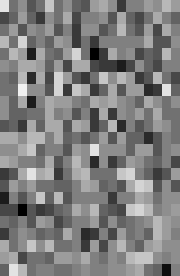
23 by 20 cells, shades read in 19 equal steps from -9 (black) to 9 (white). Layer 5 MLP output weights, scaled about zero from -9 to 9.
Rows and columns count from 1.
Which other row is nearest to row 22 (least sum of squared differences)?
16
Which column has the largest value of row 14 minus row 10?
9
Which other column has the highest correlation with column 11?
17
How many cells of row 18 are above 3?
4
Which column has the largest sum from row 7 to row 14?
7
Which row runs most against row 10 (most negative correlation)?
13
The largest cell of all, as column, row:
3, 8
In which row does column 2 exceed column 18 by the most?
23
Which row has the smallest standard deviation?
19
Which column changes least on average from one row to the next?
20
